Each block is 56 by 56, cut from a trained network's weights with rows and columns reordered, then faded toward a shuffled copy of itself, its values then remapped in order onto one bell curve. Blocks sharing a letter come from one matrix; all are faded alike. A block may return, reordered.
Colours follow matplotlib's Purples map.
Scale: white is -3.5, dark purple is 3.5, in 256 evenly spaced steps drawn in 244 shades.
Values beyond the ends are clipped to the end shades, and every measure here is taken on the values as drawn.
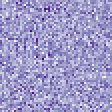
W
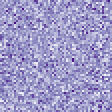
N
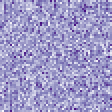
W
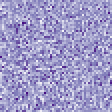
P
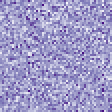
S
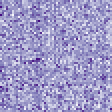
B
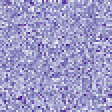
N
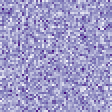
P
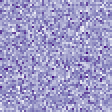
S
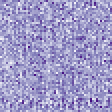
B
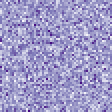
P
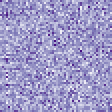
S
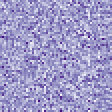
S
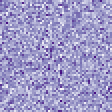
S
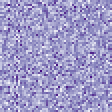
P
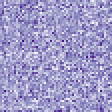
N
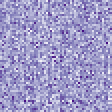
B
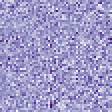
N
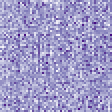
B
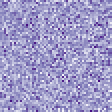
N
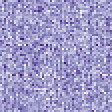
B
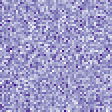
W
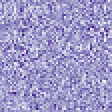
N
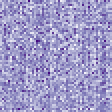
B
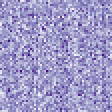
B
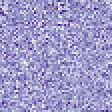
S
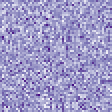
N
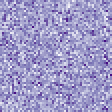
S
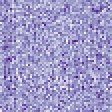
B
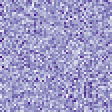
P
